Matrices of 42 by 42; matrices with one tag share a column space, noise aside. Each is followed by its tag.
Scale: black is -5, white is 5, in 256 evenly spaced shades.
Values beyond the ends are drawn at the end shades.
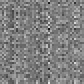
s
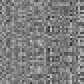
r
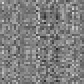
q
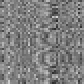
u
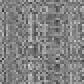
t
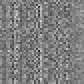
s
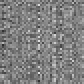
s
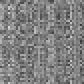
q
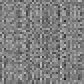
s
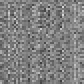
s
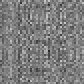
q
